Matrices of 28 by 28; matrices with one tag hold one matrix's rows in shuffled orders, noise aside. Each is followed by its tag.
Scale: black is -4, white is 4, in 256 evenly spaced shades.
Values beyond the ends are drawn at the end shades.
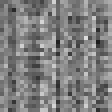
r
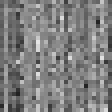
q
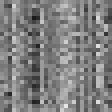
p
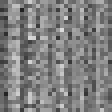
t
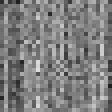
q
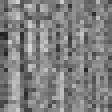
t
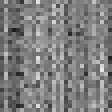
q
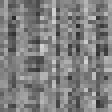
r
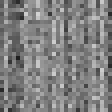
q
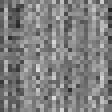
q
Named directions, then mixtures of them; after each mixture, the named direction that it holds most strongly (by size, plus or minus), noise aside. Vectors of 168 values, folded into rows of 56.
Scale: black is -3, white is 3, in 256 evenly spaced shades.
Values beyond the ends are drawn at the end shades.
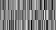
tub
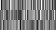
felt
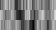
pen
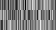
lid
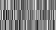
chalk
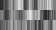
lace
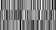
felt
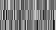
chalk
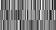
felt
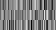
tub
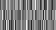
tub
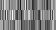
lid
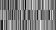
lid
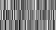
chalk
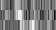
pen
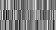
chalk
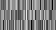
tub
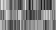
lace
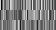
felt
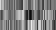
lace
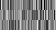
felt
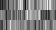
lace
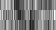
pen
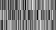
lid
